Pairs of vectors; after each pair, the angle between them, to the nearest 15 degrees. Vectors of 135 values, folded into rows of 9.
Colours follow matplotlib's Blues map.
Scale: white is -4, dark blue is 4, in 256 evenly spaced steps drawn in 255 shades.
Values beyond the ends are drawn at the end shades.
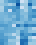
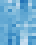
150 degrees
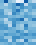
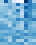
45 degrees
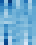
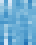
165 degrees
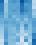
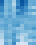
45 degrees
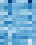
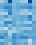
15 degrees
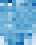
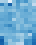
165 degrees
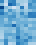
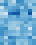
120 degrees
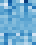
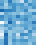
60 degrees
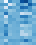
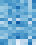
105 degrees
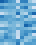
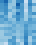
75 degrees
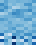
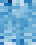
120 degrees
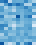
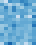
150 degrees
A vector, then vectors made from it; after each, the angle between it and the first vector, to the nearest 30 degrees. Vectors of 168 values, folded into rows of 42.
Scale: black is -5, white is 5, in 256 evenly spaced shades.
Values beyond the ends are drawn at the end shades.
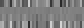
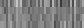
60 degrees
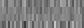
120 degrees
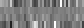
120 degrees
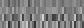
90 degrees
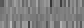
30 degrees
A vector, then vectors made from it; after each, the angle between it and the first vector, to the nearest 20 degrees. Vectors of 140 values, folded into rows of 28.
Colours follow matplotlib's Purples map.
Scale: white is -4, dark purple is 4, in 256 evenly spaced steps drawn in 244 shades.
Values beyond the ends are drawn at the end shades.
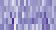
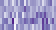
20 degrees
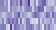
100 degrees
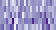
20 degrees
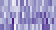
20 degrees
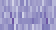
20 degrees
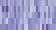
80 degrees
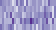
40 degrees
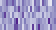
120 degrees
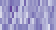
120 degrees
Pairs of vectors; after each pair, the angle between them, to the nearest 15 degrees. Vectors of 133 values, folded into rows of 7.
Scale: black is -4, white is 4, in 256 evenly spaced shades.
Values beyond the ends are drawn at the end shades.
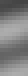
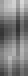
150 degrees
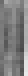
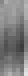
45 degrees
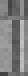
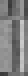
15 degrees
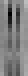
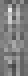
135 degrees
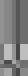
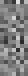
90 degrees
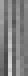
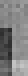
105 degrees
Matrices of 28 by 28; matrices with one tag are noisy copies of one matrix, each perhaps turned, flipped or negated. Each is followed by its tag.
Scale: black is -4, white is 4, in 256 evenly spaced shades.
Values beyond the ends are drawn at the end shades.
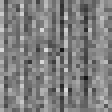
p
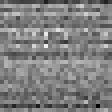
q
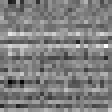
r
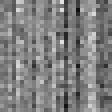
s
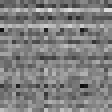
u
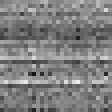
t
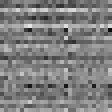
u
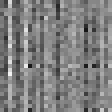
u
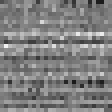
r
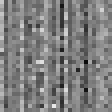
p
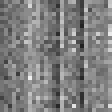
t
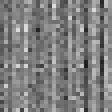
u
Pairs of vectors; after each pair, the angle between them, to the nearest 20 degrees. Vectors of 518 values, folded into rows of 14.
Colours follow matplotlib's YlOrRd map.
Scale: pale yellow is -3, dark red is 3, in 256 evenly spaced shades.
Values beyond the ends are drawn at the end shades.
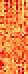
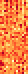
20 degrees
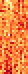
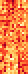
120 degrees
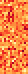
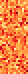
100 degrees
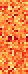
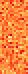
120 degrees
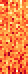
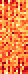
60 degrees
